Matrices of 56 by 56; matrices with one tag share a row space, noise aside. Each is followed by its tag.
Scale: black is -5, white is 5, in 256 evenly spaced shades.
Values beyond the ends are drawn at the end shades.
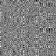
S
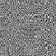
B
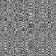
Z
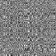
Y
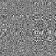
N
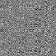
B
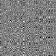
S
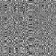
Z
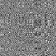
B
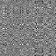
N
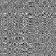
Z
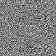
B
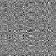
Z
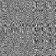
N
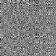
S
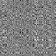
N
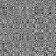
N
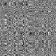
Z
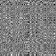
Y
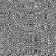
B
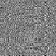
B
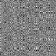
S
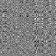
N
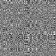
Y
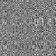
N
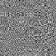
B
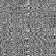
Y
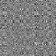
N
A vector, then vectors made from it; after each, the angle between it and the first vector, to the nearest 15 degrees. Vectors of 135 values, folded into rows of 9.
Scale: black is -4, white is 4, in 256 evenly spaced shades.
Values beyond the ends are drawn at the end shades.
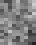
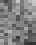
30 degrees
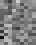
60 degrees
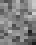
15 degrees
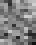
30 degrees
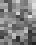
30 degrees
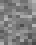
45 degrees
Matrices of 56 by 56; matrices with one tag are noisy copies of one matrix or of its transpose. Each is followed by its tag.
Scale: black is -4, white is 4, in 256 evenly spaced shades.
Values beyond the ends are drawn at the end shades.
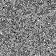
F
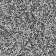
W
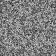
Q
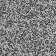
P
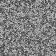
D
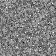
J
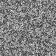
D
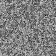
W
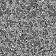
P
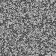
D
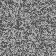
D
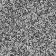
F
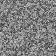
J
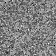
F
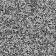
W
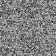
P
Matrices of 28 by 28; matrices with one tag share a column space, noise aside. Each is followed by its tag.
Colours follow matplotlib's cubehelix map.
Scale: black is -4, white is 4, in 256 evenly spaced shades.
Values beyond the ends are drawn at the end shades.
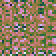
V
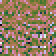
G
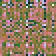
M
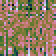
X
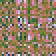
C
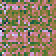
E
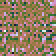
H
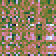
C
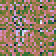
E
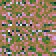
H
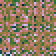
V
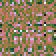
H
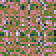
E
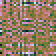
M
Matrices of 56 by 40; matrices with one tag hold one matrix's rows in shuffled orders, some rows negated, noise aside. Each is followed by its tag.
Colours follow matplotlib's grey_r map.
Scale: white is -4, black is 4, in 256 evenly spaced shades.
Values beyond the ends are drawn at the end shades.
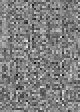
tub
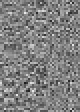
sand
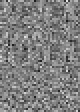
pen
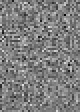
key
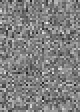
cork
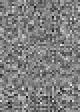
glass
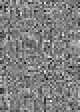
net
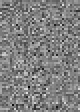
tub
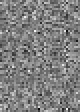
pen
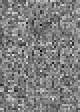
glass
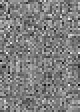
net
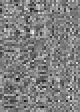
sand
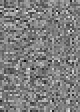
sand
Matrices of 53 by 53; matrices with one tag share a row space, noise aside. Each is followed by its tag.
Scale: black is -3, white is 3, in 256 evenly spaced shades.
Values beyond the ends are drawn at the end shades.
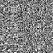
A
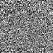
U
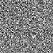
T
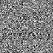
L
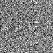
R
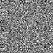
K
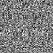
L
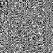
T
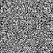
K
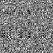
U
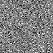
L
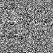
A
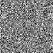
K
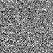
U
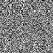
L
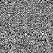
U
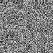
A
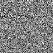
U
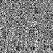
R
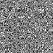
U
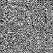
A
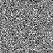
R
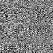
A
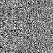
A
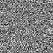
K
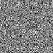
R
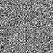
K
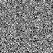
R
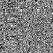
A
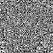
K
